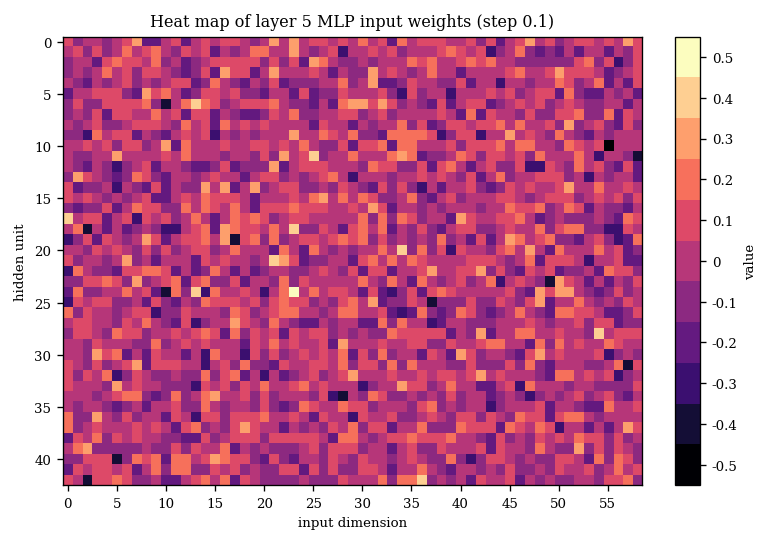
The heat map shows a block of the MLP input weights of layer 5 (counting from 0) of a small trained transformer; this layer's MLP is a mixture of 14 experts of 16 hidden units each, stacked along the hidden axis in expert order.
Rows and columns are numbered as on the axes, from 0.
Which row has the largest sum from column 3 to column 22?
6
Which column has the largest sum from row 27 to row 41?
3
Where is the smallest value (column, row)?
55, 10
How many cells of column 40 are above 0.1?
5
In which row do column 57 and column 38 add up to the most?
0
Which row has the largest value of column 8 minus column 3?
19
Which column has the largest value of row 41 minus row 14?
36
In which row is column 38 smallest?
9
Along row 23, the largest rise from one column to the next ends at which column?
50
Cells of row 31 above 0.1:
7
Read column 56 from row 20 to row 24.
0.1 0.1 0.1 0 0.1
